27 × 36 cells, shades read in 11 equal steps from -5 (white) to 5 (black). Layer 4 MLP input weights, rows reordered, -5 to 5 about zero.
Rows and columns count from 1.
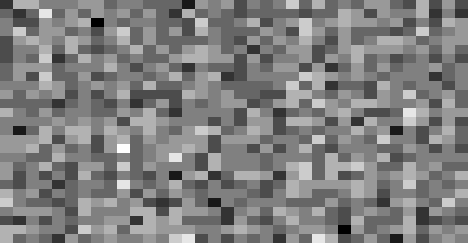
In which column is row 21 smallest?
10
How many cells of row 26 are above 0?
6
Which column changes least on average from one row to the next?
13
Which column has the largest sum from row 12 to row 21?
22
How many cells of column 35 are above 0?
6
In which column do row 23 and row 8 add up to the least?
9
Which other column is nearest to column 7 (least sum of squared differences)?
20
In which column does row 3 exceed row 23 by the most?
8
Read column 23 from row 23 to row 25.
1 -1 -2
